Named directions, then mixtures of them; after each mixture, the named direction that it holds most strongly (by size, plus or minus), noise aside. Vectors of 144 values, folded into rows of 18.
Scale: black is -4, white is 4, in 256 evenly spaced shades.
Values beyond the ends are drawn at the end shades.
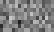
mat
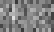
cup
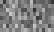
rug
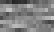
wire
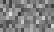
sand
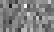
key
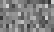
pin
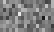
sand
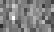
cup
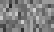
sand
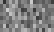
rug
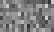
pin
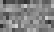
wire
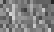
rug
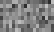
pin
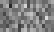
key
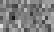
mat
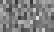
rug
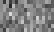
sand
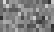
pin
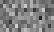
rug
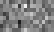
mat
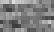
wire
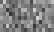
rug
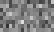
pin
